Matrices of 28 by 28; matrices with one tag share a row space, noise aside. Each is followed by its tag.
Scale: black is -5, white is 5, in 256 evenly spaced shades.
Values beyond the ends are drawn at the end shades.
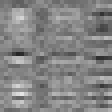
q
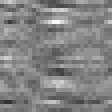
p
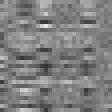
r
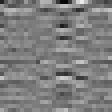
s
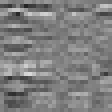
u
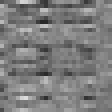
r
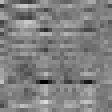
r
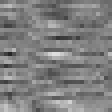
p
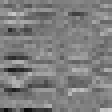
u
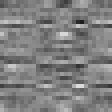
s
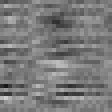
p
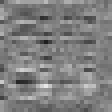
r
